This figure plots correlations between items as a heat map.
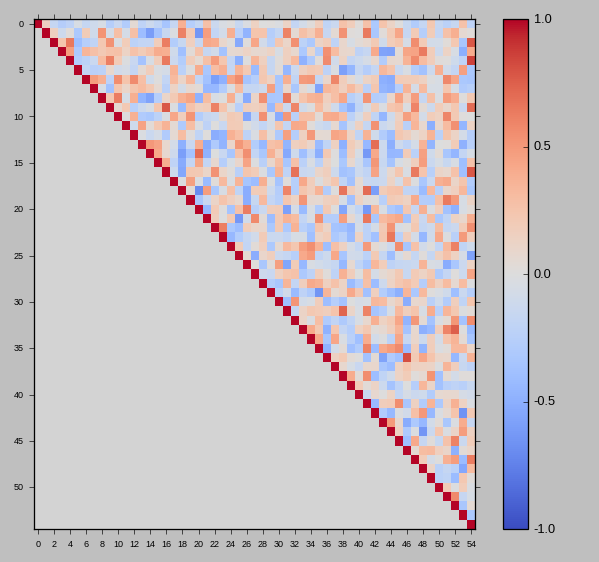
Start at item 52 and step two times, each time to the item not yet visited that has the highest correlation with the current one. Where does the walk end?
51
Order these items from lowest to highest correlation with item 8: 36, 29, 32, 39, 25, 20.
20, 29, 39, 25, 32, 36
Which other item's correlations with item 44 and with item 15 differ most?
48
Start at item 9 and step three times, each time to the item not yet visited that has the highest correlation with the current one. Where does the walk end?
4
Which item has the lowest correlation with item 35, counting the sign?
29
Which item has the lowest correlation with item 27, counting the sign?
25
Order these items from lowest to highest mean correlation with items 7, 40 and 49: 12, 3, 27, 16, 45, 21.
16, 45, 21, 27, 3, 12
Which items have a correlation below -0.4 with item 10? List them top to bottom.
26, 30, 43
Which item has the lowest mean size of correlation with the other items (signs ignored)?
40
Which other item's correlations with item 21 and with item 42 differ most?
13
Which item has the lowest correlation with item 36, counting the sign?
43
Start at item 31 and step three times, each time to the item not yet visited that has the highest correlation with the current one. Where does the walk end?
41
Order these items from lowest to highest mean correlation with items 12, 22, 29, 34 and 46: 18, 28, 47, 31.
18, 47, 31, 28
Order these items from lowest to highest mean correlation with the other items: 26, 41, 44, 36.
26, 44, 36, 41
